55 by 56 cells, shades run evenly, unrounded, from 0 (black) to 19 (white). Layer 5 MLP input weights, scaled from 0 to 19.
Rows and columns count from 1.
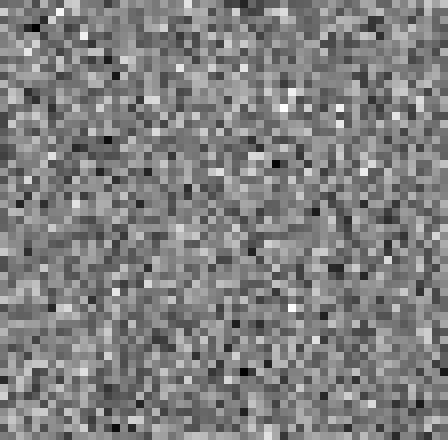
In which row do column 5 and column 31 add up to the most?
9
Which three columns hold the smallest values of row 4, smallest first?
5, 4, 47
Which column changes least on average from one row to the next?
40
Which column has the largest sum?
37
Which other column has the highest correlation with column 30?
35
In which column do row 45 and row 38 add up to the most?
14
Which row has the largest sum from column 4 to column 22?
46
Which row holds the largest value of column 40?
43
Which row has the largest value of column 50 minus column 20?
15
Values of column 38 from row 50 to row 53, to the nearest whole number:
9 12 13 13
